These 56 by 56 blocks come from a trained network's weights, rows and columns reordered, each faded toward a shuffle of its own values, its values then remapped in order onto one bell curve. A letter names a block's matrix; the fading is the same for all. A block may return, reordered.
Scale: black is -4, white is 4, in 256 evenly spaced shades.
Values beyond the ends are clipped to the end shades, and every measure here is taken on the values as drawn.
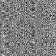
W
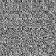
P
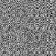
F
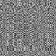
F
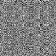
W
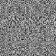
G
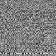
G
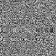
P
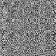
W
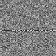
G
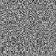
P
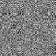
P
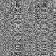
F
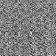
G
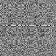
G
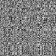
W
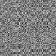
F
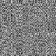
F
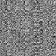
W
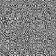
P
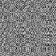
F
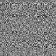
P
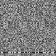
G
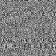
W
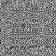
F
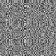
F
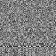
G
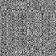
W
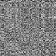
W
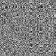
P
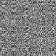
F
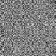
F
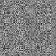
G
